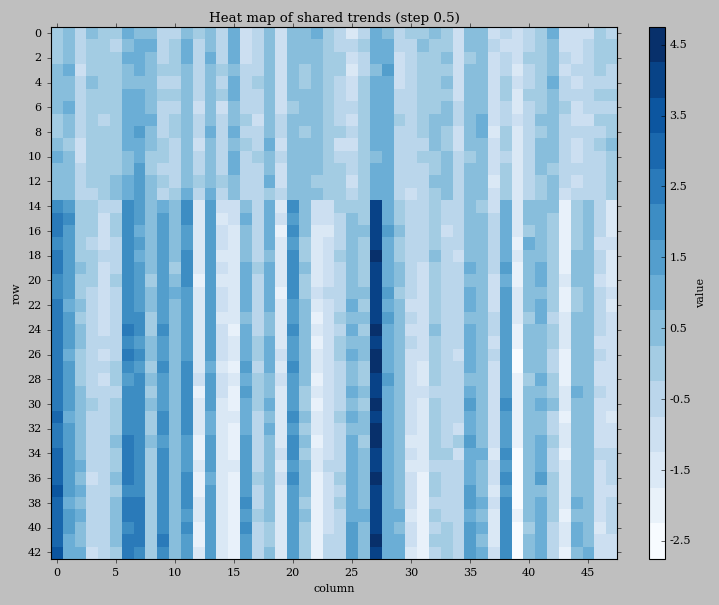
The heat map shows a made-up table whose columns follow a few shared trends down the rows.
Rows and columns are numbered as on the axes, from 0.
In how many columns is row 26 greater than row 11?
24
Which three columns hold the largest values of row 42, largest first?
27, 0, 6
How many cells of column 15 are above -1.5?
16
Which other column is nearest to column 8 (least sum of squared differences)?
21
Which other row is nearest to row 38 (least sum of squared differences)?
40
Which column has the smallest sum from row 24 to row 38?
39
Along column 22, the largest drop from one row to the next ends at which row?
14
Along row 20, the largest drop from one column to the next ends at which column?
12
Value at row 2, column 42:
0.5
